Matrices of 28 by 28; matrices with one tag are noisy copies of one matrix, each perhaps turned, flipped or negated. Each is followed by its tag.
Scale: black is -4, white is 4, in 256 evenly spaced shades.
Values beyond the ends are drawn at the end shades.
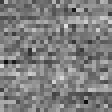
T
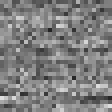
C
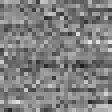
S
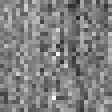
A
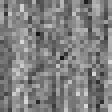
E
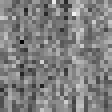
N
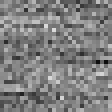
T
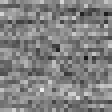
E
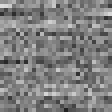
C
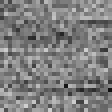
T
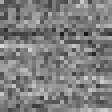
N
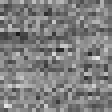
A
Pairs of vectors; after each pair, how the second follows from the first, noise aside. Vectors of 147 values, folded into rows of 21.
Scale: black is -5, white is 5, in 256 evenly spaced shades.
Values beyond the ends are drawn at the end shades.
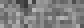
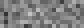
shuffled.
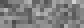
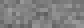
reversed, negated, shrunk.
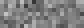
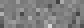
reversed, negated, partly zeroed.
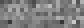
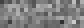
copied.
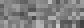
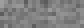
reversed, negated, shrunk.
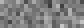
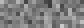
copied.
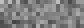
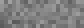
shrunk.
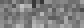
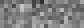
copied.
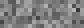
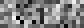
wrapped around, scaled up.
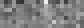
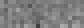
reversed, negated, shrunk.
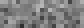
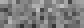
copied.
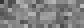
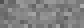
shrunk.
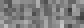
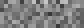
shuffled.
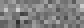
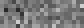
sign-scrambled.
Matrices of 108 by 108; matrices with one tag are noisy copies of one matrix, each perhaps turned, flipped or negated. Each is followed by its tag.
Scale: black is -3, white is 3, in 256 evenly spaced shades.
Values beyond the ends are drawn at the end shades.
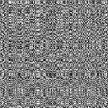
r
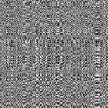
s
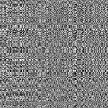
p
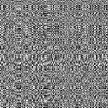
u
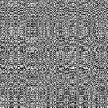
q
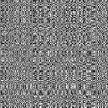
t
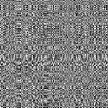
u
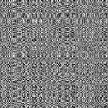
t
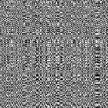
s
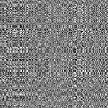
p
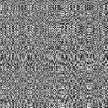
u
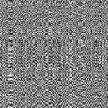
s
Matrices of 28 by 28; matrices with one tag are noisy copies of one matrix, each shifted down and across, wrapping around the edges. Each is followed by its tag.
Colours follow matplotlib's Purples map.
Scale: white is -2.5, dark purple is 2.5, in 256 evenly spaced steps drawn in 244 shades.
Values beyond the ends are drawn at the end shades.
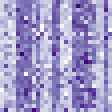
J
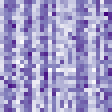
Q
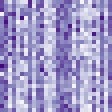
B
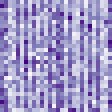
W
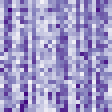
Q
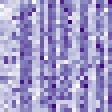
Q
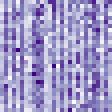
W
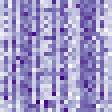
B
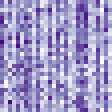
W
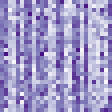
Q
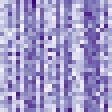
B
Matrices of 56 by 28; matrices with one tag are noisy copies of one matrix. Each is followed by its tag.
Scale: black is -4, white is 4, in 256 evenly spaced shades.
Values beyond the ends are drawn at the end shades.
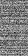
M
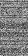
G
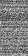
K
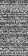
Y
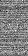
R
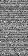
R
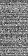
Y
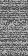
R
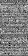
Y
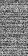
Y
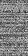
Y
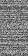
R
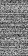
Y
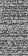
M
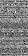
G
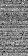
K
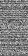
R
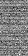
M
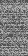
Y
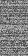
M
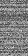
K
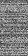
Y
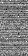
R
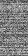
Y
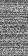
Y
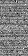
M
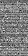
Y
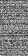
M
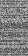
G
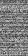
Y
